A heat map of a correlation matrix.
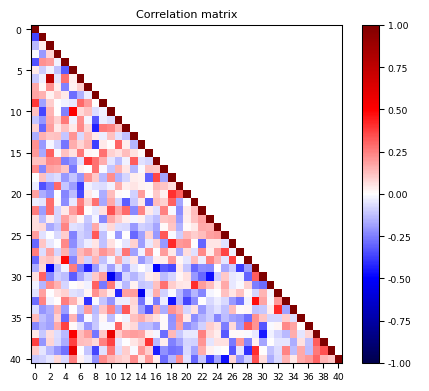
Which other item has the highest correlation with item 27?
25
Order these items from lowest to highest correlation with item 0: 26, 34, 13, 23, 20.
26, 13, 34, 23, 20
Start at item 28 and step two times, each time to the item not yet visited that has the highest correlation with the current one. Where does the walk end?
36
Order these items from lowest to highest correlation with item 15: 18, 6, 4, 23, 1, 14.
18, 1, 23, 14, 4, 6
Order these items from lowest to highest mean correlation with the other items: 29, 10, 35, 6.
29, 35, 6, 10
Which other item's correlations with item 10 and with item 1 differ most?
30
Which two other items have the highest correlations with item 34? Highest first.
32, 12
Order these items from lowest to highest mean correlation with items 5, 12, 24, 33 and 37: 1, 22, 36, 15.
1, 15, 36, 22
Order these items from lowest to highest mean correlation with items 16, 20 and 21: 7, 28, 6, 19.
6, 28, 19, 7
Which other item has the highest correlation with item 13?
16
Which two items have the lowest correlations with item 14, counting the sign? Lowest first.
32, 8
